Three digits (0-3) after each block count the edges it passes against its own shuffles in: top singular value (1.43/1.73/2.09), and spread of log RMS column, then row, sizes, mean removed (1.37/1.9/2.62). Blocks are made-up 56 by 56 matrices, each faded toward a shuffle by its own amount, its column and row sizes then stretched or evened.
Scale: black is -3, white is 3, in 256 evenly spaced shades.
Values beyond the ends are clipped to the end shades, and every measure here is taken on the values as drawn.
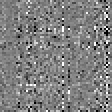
1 3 2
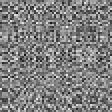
3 0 2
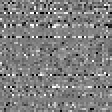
3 0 3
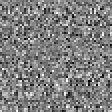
2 1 2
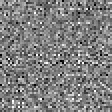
2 1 2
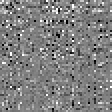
1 3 2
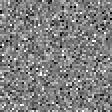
1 0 0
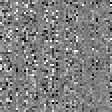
0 3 1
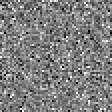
0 0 0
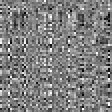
3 3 1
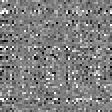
3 2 3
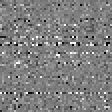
1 1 3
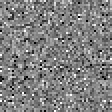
1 1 1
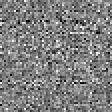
2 1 2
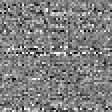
2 0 3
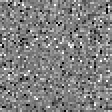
0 1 0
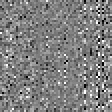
2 3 0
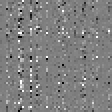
1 3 1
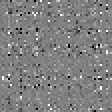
0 2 2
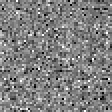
1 0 1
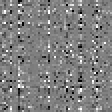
3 3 2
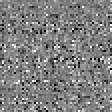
1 2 3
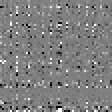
2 3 3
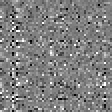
3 2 2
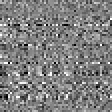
3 1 3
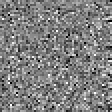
0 1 0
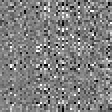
3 3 1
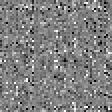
0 3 2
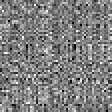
3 0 1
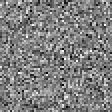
1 1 0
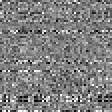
3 0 3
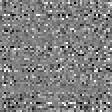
2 1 3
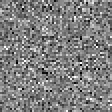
1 1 1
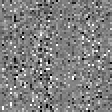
0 3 0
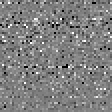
0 0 3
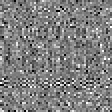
3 0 2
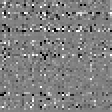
0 2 3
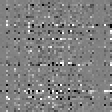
1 3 3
